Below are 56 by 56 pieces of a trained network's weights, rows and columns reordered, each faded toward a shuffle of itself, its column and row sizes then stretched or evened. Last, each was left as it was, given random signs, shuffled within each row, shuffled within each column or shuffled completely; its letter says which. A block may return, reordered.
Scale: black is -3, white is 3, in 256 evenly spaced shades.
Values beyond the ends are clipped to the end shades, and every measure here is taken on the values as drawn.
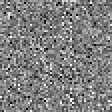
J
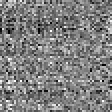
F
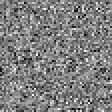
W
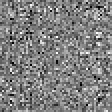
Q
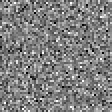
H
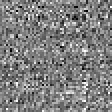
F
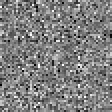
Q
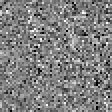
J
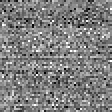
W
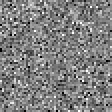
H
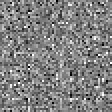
Q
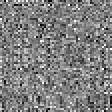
F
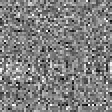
F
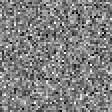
H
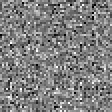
Q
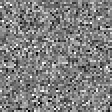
W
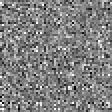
Q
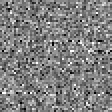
W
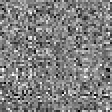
F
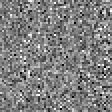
J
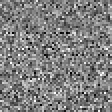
W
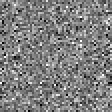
J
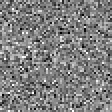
H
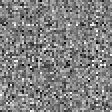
Q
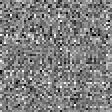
F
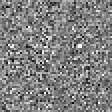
Q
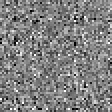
Q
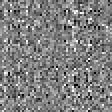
F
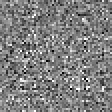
Q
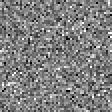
H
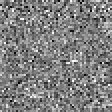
W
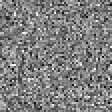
W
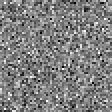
H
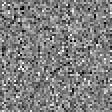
J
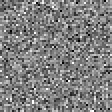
H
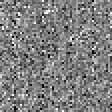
J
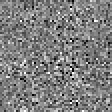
Q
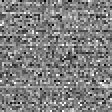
W
